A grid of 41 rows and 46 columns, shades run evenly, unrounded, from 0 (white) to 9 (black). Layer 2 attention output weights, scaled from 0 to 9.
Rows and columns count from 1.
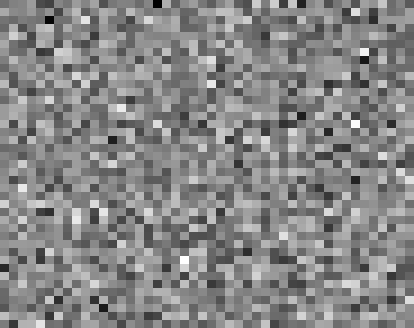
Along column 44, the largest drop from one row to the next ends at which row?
17
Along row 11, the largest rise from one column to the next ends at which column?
25
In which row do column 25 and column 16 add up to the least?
34
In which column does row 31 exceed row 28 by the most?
9
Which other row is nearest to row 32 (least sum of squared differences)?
10
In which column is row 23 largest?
40
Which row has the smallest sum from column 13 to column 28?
14
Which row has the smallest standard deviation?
37
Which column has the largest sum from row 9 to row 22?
32
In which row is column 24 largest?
36
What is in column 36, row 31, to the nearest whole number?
2
